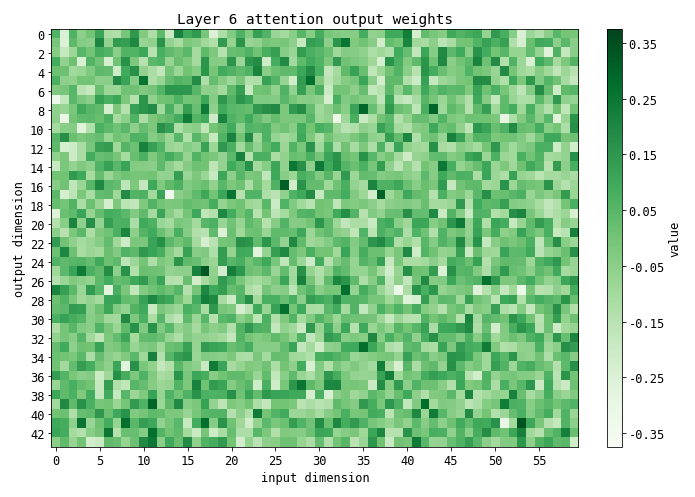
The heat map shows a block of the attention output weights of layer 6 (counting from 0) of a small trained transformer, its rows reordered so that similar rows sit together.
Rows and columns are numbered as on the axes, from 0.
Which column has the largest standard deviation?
17
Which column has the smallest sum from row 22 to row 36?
39
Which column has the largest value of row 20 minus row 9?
51
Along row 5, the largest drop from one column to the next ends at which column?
11
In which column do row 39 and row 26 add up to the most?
42
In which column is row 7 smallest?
0
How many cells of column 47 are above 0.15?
4
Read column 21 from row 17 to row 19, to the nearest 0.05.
-0.15 0 0
